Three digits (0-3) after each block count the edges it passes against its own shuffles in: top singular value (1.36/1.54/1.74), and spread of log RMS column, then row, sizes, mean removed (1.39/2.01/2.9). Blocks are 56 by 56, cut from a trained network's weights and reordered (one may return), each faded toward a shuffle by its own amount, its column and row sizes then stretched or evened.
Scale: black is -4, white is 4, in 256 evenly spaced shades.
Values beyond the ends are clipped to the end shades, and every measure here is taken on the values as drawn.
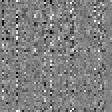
1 3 1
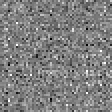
3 1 2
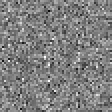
0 1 0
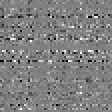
2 1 3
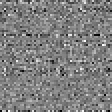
2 0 3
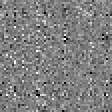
2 2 1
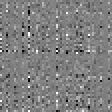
3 3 2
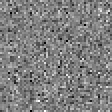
0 2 1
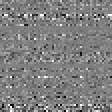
2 1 3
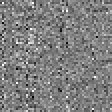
2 2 0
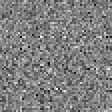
2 0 1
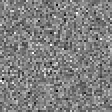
1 0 0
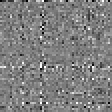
3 2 2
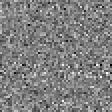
1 0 1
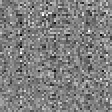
3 2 1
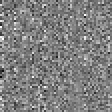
3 2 0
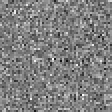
1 0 1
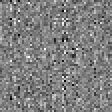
3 2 0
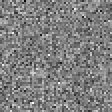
0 0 1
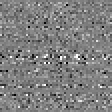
1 1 3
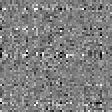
3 2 2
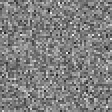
2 0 0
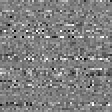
3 0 3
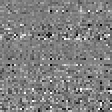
0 1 3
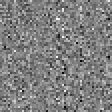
0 2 0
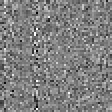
1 2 0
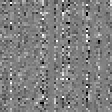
1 3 1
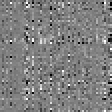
2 3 2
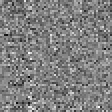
2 1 1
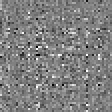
2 2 2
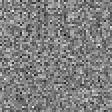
3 1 0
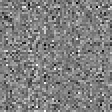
1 2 1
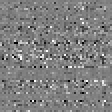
0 1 3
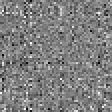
2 2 1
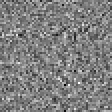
2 0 1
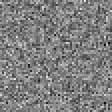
1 0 0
